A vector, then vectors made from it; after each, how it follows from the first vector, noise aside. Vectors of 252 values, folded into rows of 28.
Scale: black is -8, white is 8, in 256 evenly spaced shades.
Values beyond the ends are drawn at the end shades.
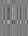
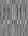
copied.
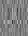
copied.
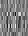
reversed, scaled up.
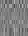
wrapped around.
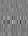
negated, partly zeroed.
